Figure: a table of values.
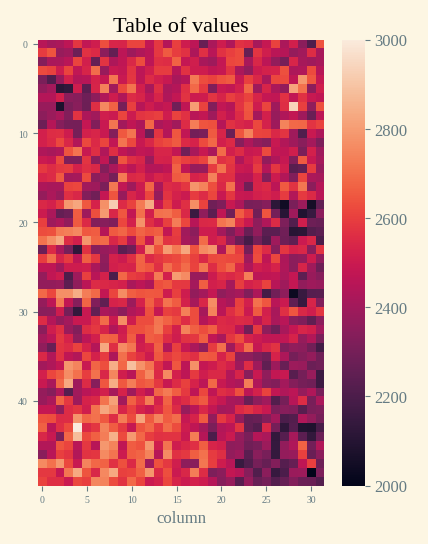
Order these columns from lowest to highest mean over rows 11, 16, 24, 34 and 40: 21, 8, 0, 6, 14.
0, 6, 21, 14, 8
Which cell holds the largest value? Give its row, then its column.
43, 4
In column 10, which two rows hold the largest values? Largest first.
36, 44
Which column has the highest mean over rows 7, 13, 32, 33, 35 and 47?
18
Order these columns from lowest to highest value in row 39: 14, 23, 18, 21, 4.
4, 23, 21, 18, 14
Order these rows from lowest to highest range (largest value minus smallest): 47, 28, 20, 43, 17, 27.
17, 27, 20, 47, 28, 43
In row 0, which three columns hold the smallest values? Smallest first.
30, 18, 29
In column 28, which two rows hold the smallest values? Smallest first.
28, 21
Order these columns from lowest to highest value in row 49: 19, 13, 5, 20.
20, 19, 13, 5
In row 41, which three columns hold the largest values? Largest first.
7, 8, 6
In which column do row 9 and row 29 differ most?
29
